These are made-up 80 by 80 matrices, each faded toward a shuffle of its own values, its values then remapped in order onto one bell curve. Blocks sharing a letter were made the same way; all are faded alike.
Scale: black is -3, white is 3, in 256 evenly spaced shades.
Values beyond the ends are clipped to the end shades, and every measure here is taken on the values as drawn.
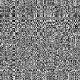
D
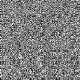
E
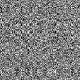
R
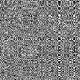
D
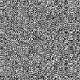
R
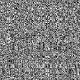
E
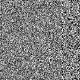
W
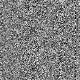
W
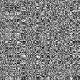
R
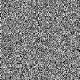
E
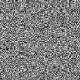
R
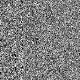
W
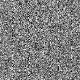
W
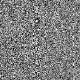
W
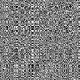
D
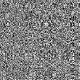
E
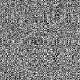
R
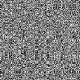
R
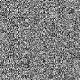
E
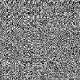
E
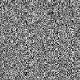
E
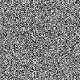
E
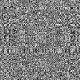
R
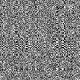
R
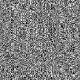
E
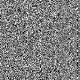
W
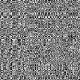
D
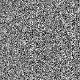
W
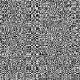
D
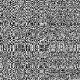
D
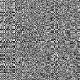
D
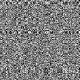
R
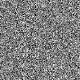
W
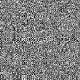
E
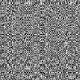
D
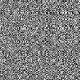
R
